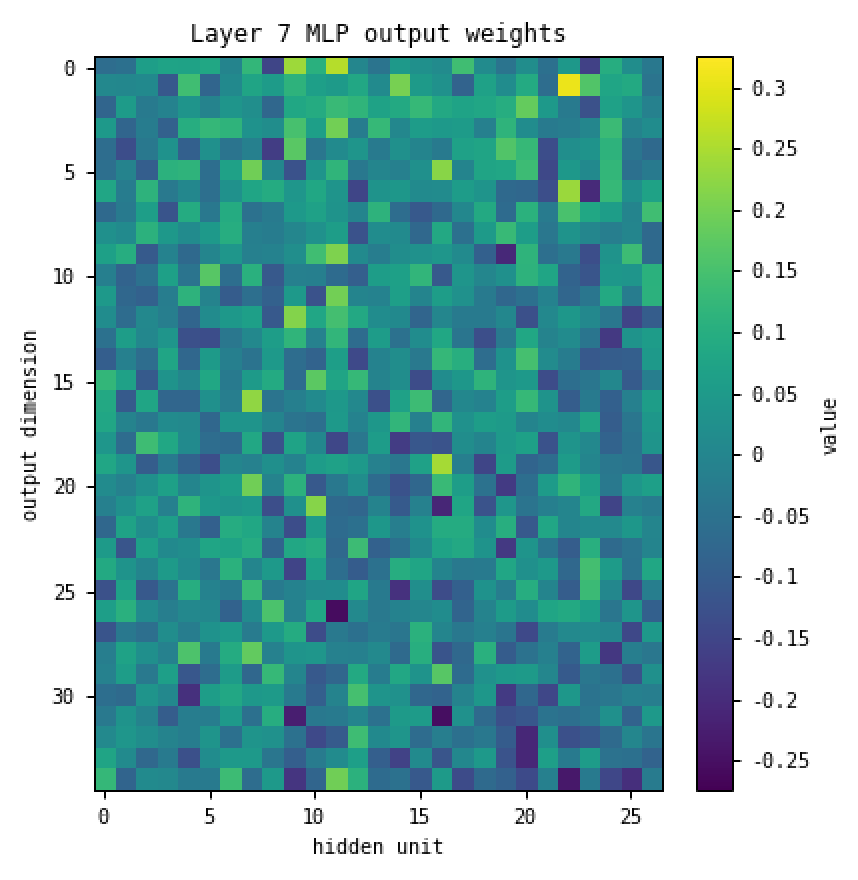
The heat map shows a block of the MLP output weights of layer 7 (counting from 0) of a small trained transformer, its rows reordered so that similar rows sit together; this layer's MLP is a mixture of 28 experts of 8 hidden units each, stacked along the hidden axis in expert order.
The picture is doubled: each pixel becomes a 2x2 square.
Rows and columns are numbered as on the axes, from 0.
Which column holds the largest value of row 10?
5
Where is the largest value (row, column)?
1, 22
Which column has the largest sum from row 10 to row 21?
7
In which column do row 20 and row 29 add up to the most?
16
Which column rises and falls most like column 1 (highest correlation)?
8
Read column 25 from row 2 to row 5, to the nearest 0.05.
0.05 0 -0.05 -0.05
